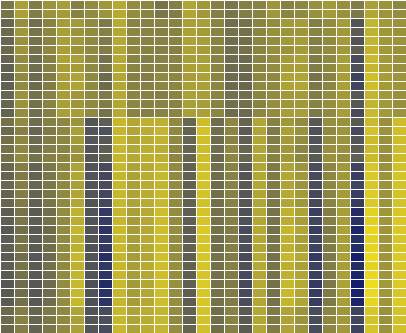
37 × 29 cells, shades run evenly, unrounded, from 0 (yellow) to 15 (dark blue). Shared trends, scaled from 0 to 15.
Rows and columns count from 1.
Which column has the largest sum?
26
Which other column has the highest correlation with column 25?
22
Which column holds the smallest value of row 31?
27
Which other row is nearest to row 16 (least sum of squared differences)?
14
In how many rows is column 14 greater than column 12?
24
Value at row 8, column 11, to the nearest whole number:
7
